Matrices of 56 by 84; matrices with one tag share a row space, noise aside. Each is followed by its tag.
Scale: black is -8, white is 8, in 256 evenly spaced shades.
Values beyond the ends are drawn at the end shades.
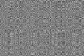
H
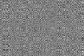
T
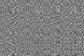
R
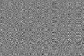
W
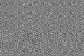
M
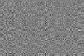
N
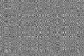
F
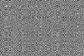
F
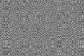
T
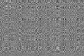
F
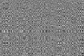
T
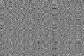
W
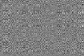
T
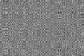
T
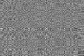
N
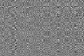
R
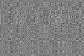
H
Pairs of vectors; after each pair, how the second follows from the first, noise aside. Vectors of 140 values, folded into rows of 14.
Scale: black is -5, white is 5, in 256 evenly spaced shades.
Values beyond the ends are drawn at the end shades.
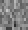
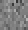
reversed, partly zeroed.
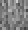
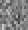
shuffled.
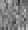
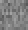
wrapped around, shrunk.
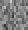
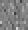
reversed, partly zeroed.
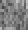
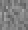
wrapped around, shrunk.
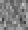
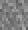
wrapped around, shrunk.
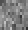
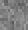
wrapped around, shrunk.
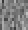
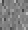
partly zeroed.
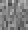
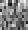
scaled up.
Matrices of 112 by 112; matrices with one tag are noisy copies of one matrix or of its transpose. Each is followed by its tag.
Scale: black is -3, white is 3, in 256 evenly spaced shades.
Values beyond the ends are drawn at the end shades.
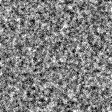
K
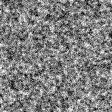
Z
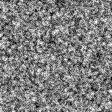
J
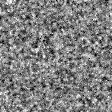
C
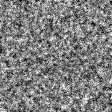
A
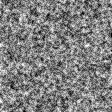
Z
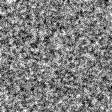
C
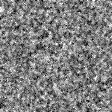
C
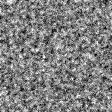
C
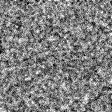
A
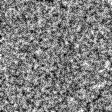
A
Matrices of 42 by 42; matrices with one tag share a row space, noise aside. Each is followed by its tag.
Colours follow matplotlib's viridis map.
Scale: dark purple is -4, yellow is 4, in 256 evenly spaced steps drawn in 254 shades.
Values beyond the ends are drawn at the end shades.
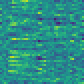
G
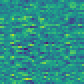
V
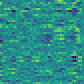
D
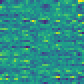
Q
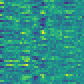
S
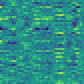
D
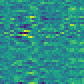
V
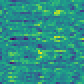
G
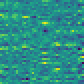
Q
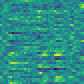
G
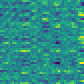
Q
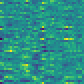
S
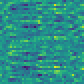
G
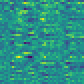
V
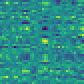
Q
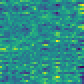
Q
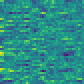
S
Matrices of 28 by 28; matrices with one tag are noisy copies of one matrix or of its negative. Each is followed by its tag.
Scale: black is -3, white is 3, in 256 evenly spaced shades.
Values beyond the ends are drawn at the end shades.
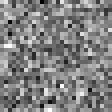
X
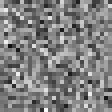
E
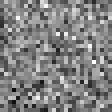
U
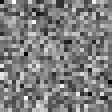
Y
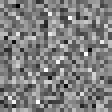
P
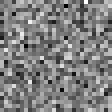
P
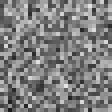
U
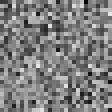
Y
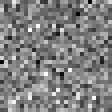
U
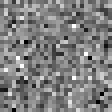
Y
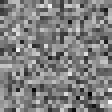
E
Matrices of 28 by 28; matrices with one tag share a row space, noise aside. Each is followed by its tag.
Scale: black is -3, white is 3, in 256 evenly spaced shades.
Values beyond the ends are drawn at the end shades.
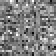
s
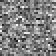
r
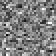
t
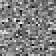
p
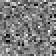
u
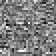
t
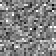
u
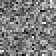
s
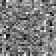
t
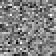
p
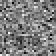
t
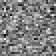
t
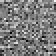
s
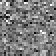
t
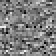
t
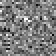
u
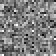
s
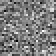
s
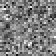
u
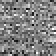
s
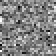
r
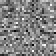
s
